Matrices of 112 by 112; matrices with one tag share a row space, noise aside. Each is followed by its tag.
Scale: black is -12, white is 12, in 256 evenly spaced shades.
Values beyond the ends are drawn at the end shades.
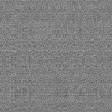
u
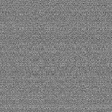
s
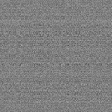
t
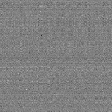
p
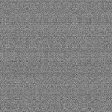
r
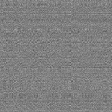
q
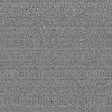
s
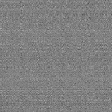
p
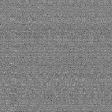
u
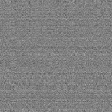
u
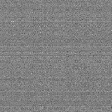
t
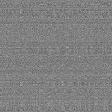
p
